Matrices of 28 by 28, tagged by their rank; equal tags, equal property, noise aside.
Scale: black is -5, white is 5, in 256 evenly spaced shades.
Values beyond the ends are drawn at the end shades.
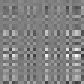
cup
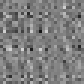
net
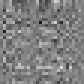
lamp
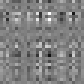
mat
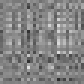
mat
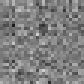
lamp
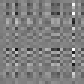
cup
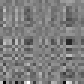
mat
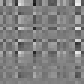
cup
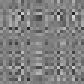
mat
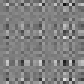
cup
